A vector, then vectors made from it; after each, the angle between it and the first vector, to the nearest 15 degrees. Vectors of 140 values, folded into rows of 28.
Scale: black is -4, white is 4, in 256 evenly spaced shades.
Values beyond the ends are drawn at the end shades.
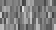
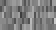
90 degrees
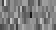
135 degrees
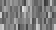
30 degrees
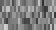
90 degrees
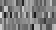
45 degrees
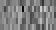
105 degrees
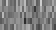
105 degrees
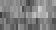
120 degrees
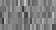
120 degrees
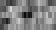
120 degrees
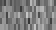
75 degrees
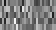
45 degrees
